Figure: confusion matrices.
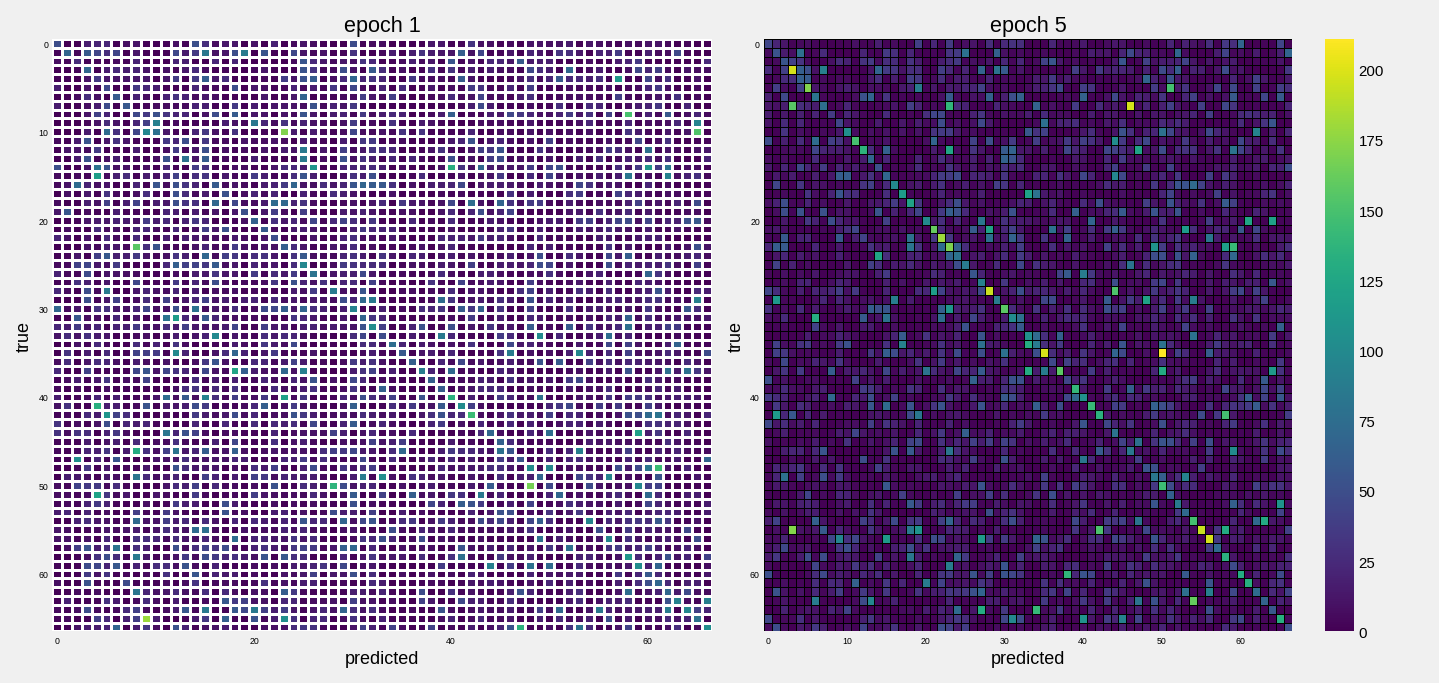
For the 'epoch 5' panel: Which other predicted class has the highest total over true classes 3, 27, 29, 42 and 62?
1
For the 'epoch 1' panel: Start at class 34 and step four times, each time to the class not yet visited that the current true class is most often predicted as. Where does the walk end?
2
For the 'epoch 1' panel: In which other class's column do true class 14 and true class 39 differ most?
40
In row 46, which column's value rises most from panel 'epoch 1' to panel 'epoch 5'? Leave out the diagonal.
59
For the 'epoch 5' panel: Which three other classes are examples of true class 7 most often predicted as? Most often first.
46, 3, 23
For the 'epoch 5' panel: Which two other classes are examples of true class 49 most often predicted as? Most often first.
53, 2
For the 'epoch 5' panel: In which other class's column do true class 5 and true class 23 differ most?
51
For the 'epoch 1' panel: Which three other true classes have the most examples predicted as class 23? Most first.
10, 40, 65
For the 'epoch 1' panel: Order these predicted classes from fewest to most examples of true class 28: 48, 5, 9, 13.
13, 9, 48, 5
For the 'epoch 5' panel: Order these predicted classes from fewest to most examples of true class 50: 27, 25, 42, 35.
42, 25, 35, 27
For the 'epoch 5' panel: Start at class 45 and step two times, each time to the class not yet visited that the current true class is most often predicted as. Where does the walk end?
40
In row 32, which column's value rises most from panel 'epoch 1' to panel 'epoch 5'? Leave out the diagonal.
65
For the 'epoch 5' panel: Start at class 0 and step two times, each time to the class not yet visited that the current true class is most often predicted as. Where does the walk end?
38
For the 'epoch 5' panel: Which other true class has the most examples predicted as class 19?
55
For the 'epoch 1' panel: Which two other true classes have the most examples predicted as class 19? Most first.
1, 37
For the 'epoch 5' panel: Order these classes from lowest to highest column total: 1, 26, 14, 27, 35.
14, 26, 1, 35, 27
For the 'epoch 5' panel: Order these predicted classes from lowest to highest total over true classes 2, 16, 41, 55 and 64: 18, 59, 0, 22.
0, 59, 22, 18
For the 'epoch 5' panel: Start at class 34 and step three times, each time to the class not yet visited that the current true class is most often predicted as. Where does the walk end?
63
